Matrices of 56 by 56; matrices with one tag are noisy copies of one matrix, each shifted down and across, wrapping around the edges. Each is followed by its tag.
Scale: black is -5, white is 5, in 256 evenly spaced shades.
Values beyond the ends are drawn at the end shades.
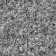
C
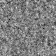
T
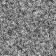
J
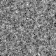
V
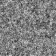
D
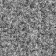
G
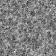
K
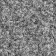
G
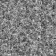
G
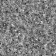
T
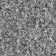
T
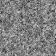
K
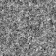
K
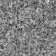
C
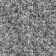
G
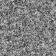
V
